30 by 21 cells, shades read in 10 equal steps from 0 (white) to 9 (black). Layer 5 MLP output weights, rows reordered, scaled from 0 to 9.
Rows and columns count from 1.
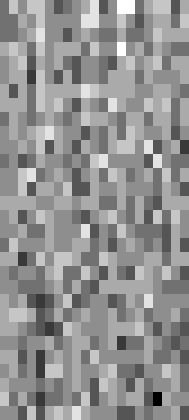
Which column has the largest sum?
21
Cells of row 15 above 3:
8
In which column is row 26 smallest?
11
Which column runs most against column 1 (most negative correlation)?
18
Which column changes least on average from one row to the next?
1
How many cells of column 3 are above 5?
5
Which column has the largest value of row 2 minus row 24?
16
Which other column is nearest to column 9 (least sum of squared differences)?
12
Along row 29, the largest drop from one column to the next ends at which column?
19
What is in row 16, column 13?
2
